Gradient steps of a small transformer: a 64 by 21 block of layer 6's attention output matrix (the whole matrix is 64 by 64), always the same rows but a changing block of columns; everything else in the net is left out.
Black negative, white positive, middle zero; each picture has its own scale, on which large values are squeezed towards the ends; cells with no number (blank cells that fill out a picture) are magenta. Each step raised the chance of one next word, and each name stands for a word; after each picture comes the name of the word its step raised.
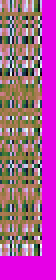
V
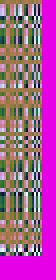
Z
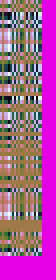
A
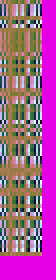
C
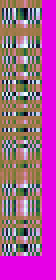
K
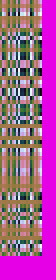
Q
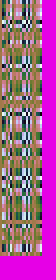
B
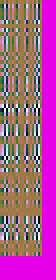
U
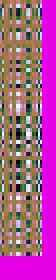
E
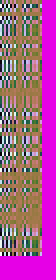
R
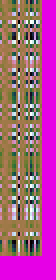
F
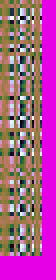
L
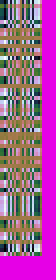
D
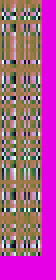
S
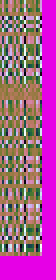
V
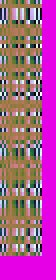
K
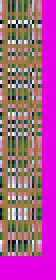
F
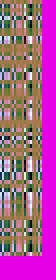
Z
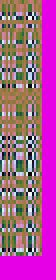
Z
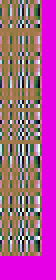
C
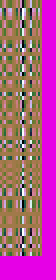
K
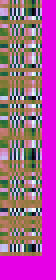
L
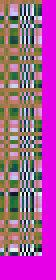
Z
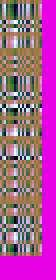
U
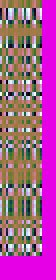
K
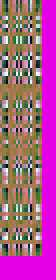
V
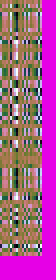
Q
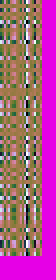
F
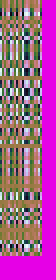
Q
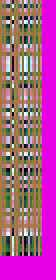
R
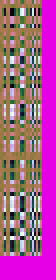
C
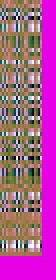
S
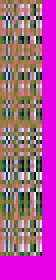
Z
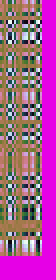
F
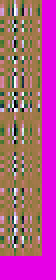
U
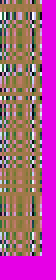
A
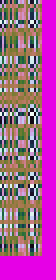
B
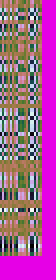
S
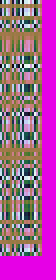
B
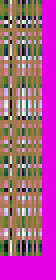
D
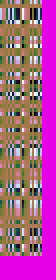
K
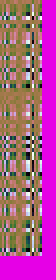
Z
